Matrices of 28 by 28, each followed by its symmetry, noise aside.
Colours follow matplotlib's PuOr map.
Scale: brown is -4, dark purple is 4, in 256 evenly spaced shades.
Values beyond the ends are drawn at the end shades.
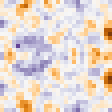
mirrored top to bottom.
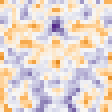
mirrored left to right.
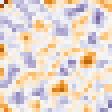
symmetric.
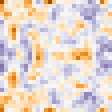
mirrored top to bottom.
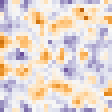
mirrored top to bottom.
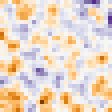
symmetric across the other diagonal.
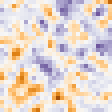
symmetric across the other diagonal.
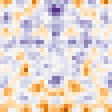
mirrored left to right.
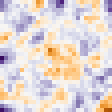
symmetric.
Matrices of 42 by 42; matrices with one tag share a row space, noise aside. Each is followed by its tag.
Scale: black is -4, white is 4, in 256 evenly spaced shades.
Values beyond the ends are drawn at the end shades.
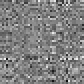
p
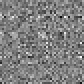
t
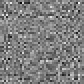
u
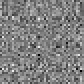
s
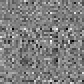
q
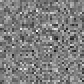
q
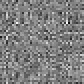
p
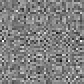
s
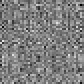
s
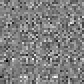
q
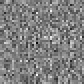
q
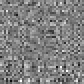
u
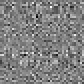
q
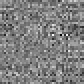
p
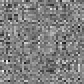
u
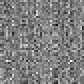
q
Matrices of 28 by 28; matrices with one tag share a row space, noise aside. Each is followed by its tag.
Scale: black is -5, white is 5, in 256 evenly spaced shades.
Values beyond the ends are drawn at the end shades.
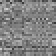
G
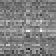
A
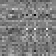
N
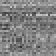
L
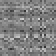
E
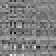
L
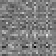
N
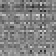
E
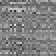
L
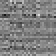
L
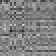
L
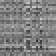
A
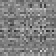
E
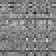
N
